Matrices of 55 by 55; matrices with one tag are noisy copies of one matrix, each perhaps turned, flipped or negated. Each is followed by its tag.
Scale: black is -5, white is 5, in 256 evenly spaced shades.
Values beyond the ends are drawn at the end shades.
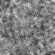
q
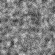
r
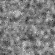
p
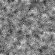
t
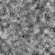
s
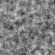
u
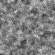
t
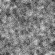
q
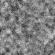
s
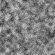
s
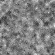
s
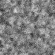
t
